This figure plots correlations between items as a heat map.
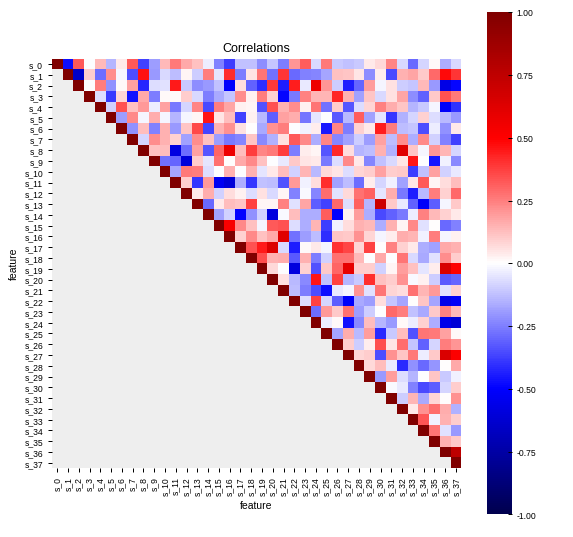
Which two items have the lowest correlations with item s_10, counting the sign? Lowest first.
s_33, s_9
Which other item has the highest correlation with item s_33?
s_9
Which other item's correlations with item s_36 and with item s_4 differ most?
s_37
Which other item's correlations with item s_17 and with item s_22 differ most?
s_19
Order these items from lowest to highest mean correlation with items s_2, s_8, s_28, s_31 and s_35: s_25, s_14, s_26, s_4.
s_14, s_25, s_26, s_4
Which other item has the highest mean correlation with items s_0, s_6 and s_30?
s_13
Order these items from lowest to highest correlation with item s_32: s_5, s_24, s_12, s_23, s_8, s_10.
s_12, s_5, s_24, s_10, s_23, s_8
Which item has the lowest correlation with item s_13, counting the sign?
s_34
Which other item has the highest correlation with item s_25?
s_11
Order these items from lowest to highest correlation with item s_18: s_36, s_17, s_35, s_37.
s_35, s_37, s_36, s_17
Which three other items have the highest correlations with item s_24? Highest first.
s_2, s_20, s_22
